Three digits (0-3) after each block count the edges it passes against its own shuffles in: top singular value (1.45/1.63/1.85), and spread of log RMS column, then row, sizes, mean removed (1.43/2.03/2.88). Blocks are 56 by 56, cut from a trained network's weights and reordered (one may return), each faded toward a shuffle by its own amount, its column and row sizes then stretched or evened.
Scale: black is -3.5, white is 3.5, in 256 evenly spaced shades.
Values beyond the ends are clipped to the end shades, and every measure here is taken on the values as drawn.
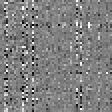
3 3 1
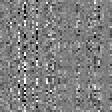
3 3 0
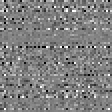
3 1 3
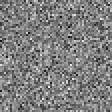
1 0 0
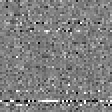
3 0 2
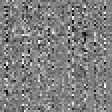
0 3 1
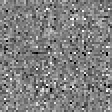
0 2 1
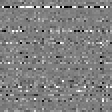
3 0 3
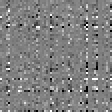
2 3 2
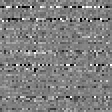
2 0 3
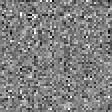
1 2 1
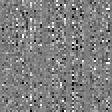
0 3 1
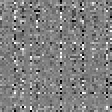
1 3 2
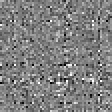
2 2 2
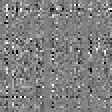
1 3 2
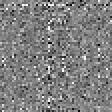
1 2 1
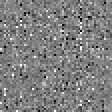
0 2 1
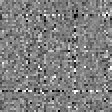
2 2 1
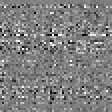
0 1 3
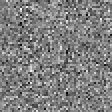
1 1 0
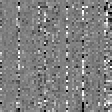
1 3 1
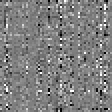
0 3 1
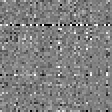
3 2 2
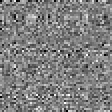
3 1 2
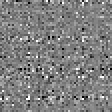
0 2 2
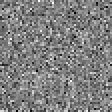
1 0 0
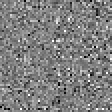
0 1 1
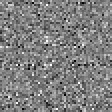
0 1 1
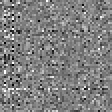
2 2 0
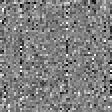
0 2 1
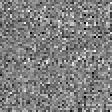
1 1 1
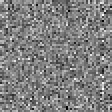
1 1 0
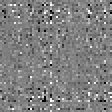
0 2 2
